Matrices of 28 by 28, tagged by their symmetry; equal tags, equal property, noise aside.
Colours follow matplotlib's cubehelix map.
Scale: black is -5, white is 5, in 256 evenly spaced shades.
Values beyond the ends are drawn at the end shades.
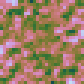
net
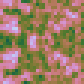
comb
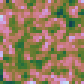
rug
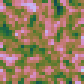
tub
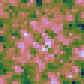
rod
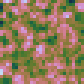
tub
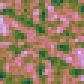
net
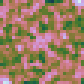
net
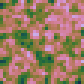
rug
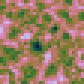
rug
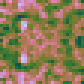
comb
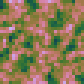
net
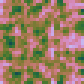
comb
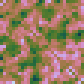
rod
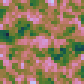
net
